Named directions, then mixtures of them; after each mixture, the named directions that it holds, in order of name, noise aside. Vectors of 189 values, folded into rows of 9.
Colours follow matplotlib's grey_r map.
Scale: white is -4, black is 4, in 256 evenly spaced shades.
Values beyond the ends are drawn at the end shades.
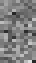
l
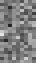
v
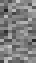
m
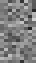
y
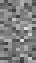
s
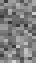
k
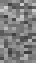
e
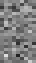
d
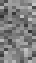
k, m.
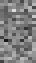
m, s, v.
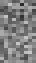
e.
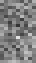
k, v.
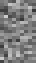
e, m, y.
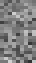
l.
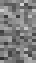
e, s.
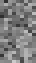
k.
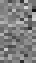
y.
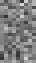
e, k, v.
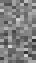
e, m, s.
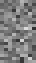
s.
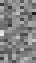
v.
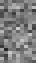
d, e, k.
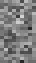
e, y.
